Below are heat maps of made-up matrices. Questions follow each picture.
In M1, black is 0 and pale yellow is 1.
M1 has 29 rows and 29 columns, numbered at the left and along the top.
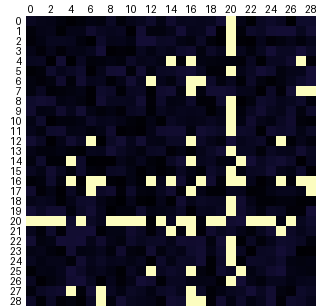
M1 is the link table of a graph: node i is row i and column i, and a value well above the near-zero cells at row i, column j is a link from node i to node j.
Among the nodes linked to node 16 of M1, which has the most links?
node 20
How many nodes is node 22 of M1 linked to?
1
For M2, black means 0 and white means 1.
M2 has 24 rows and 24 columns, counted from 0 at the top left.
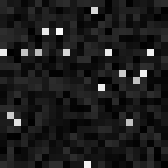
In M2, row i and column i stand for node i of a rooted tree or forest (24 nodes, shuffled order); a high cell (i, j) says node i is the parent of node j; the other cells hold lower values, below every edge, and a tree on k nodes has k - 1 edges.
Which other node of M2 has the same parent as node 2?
18
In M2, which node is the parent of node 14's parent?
23
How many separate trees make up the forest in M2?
7
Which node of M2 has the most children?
7
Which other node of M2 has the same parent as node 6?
8
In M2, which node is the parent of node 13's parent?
16
